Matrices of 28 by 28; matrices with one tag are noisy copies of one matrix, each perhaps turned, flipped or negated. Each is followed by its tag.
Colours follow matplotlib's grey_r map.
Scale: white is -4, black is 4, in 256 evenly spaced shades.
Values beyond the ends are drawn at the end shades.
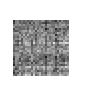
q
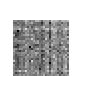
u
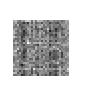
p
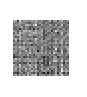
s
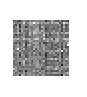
s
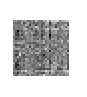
u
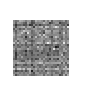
s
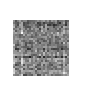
u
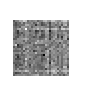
u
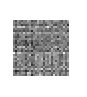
s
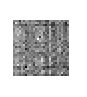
u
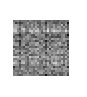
p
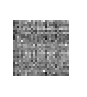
q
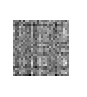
u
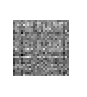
u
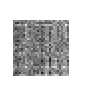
u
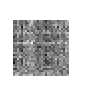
q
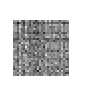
s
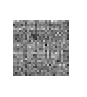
q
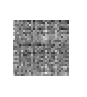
q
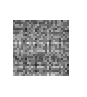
q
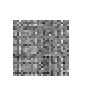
s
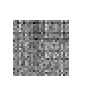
s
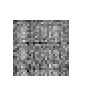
p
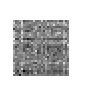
u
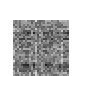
p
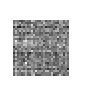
s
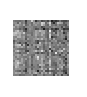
u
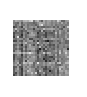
q
